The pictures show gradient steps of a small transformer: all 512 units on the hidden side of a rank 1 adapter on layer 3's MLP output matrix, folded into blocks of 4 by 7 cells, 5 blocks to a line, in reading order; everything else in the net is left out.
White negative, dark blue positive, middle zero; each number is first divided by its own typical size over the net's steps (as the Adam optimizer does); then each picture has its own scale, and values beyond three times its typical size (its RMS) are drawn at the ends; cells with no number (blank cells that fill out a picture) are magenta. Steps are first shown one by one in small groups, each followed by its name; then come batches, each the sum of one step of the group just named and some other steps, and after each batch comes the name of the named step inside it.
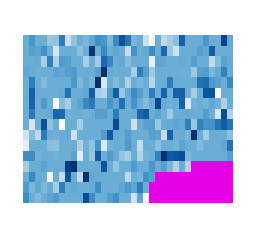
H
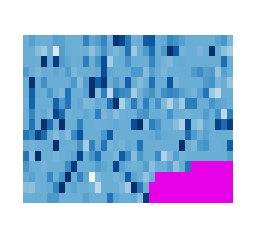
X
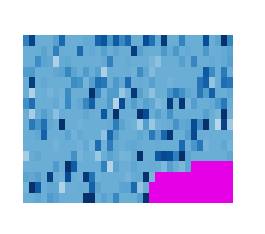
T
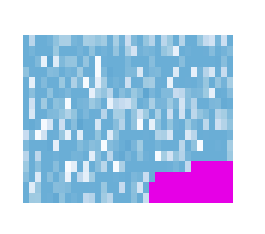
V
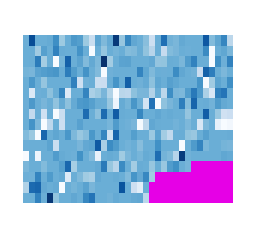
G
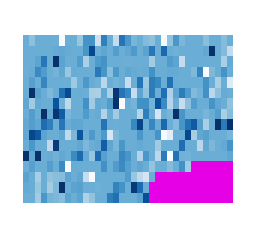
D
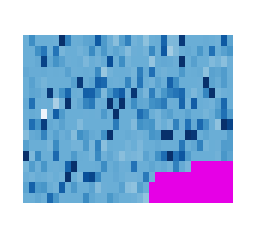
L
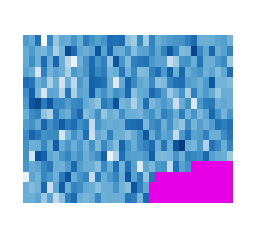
X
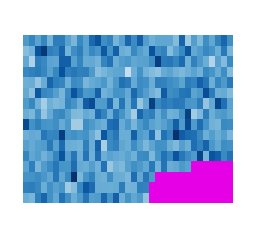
L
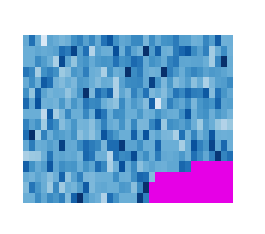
G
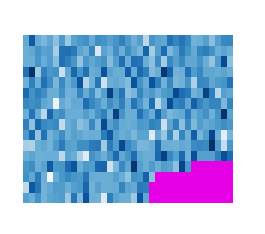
H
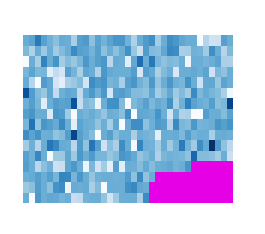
X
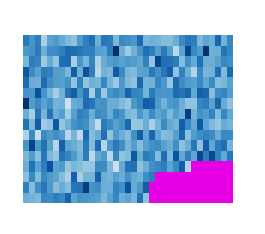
V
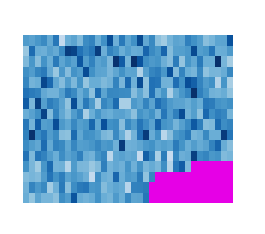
D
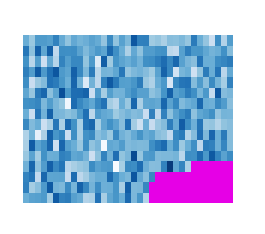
V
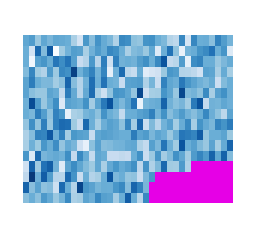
X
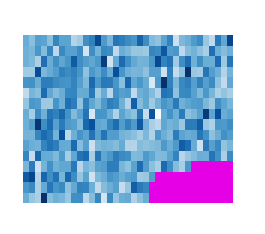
X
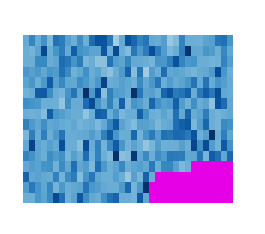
L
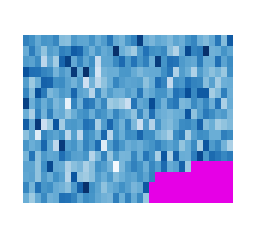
V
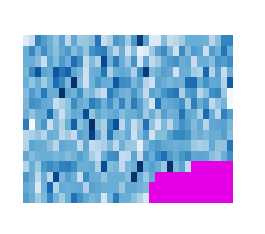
H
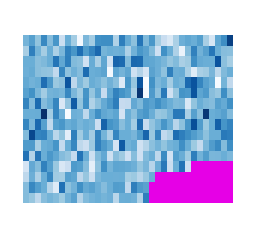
D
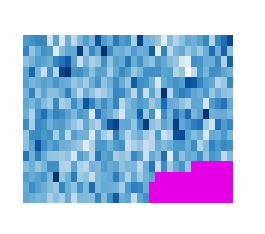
D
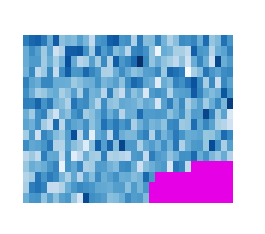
G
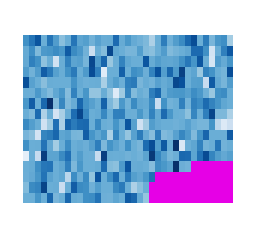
G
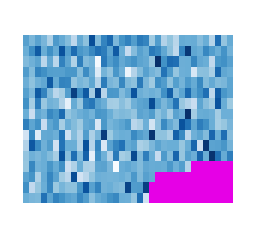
V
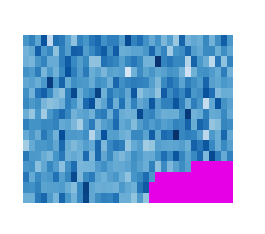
L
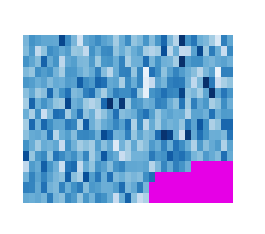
L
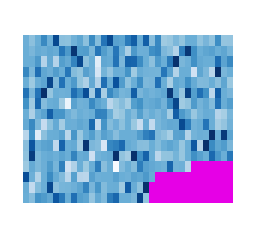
V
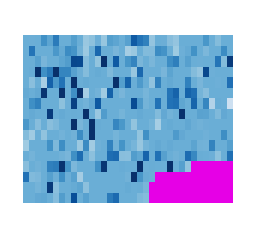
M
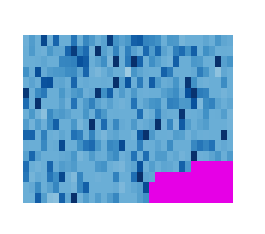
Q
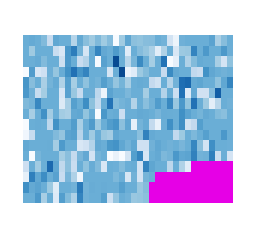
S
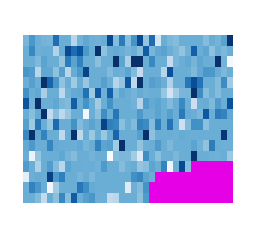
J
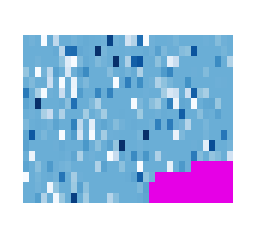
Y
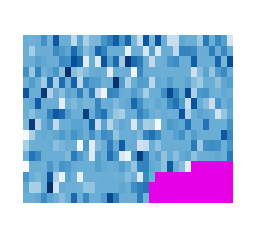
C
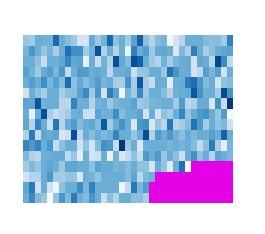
J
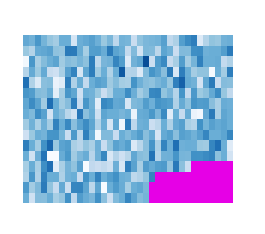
S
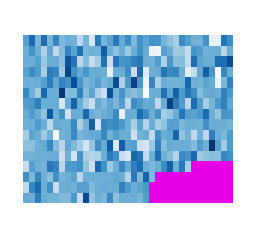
M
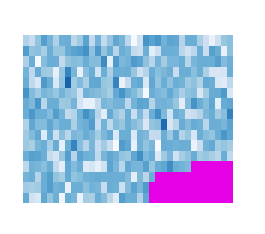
C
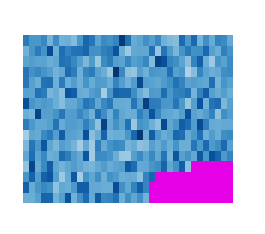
C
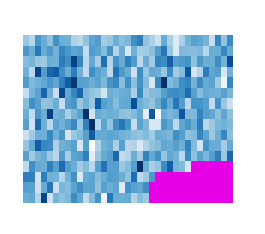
M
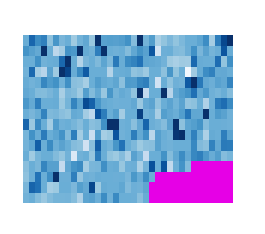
J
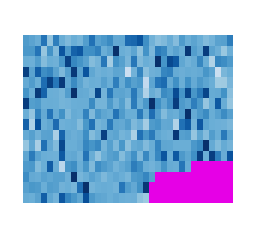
Q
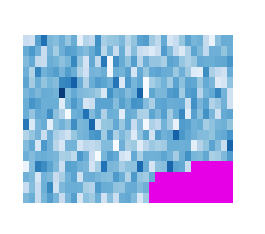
M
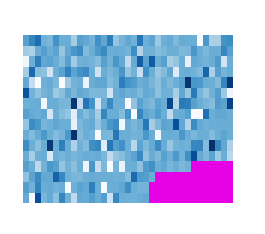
S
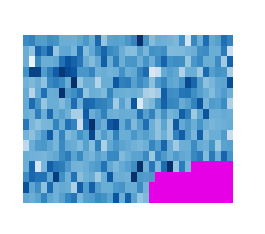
M
